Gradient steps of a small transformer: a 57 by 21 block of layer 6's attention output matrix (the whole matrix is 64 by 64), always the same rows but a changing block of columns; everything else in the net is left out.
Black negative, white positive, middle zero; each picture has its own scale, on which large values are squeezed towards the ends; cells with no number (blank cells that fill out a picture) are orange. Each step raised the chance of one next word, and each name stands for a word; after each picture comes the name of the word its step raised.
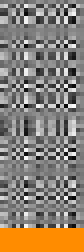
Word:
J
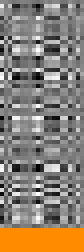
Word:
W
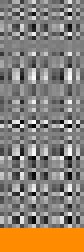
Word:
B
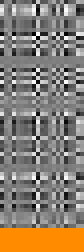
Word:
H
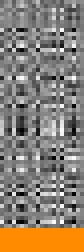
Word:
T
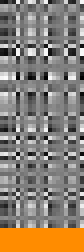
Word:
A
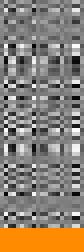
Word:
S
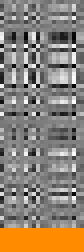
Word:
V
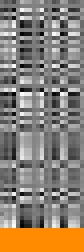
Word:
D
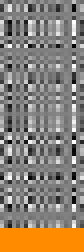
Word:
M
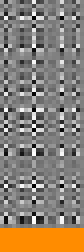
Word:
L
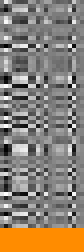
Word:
S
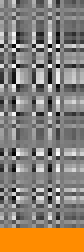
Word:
V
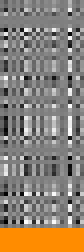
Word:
T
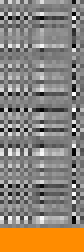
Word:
L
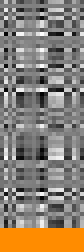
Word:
D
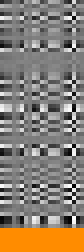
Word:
L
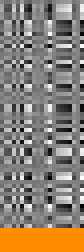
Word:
M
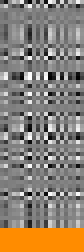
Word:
A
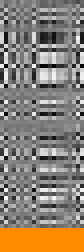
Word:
V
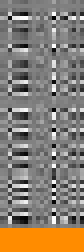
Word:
L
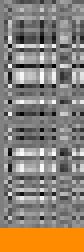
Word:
V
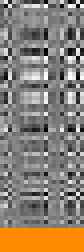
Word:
A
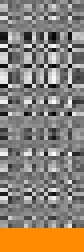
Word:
V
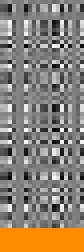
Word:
M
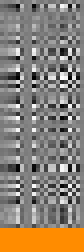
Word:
W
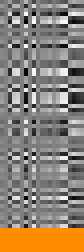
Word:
J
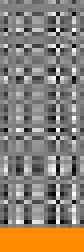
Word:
T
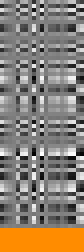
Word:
B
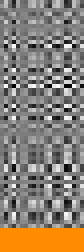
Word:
W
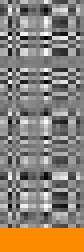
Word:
H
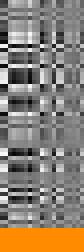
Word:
V
